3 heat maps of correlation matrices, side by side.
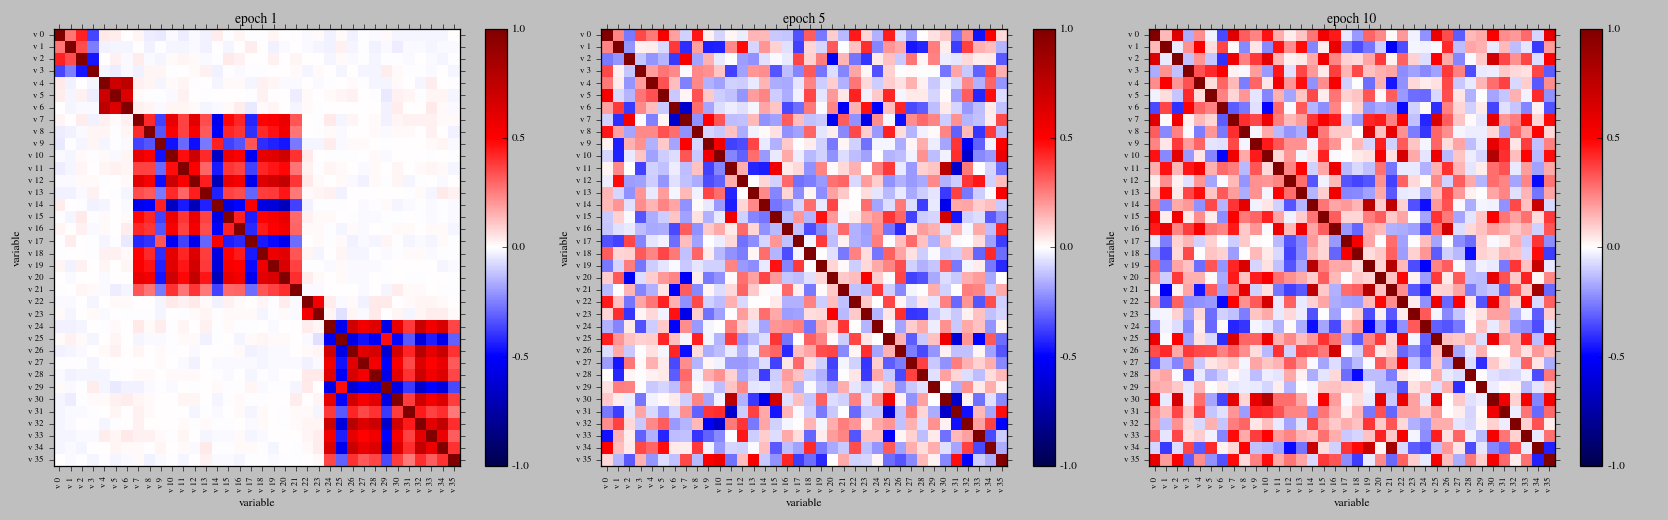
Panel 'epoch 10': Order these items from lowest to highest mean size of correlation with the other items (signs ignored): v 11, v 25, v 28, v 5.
v 28, v 5, v 11, v 25
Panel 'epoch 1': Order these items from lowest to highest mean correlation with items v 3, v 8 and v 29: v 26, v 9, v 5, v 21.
v 26, v 9, v 5, v 21
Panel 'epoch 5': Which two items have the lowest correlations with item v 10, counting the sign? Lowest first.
v 32, v 1
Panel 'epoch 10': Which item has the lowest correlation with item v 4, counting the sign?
v 21
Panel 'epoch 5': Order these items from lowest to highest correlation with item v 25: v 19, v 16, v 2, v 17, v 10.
v 16, v 10, v 17, v 2, v 19
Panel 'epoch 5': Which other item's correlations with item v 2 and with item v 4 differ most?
v 7
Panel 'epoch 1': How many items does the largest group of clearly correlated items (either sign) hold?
15
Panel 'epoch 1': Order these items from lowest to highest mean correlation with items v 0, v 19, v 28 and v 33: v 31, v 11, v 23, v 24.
v 23, v 11, v 31, v 24
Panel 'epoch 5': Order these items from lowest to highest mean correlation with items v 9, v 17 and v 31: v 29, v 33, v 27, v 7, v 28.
v 29, v 33, v 28, v 27, v 7
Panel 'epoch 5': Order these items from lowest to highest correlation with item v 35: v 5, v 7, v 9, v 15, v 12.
v 15, v 5, v 12, v 7, v 9
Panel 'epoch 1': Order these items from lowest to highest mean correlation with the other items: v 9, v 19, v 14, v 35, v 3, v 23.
v 14, v 9, v 3, v 23, v 35, v 19
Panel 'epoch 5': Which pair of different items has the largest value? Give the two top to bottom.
v 11, v 30
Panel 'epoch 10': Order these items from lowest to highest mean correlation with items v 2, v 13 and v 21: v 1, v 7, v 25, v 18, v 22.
v 1, v 18, v 22, v 25, v 7
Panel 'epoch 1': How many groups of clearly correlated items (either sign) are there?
5
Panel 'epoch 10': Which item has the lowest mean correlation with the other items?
v 24
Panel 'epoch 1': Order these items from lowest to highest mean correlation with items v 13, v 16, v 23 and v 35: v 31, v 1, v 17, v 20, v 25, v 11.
v 17, v 25, v 1, v 31, v 11, v 20
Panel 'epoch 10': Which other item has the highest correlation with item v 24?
v 23
